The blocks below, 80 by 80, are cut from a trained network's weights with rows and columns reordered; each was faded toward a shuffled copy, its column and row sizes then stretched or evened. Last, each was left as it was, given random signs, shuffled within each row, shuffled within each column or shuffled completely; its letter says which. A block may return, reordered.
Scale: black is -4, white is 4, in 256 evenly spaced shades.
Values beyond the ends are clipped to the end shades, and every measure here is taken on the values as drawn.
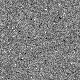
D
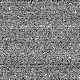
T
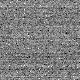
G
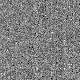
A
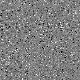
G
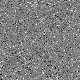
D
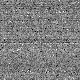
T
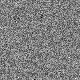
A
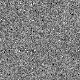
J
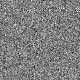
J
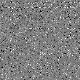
J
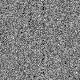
A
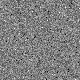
D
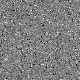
J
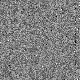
A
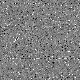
T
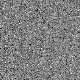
A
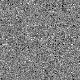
J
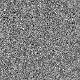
J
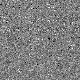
J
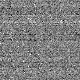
G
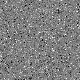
A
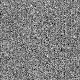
A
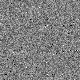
T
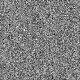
A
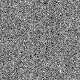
A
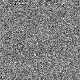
J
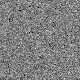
D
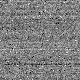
T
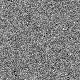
D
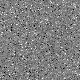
D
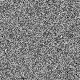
T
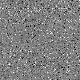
T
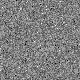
D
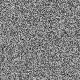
D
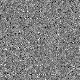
J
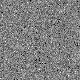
A
